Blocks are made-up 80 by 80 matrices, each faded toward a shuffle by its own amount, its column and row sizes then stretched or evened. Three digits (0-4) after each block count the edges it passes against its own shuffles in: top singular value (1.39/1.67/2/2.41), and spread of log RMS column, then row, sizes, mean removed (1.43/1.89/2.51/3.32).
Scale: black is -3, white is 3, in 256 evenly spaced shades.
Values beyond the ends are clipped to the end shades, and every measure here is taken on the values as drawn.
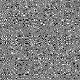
3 0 2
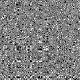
3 1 2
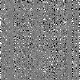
0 4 2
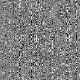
2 4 0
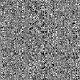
2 3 0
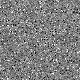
0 0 1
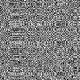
4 0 1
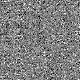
1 1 0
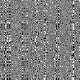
4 4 1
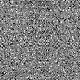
3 0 0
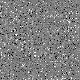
0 1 1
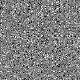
1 2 1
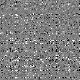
3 2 3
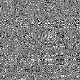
3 1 3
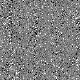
0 3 0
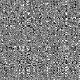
3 2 2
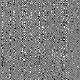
3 4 1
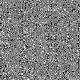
2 2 0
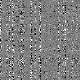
2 4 3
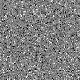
2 0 0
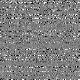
2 0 4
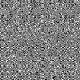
4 0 2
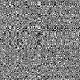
4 1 2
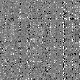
3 3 2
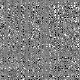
1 4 3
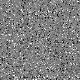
0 1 1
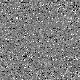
1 0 2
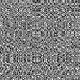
4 0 1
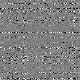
1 2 4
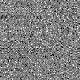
3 0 0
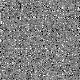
0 1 2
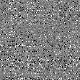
1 1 3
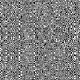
4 3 0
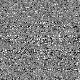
0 0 3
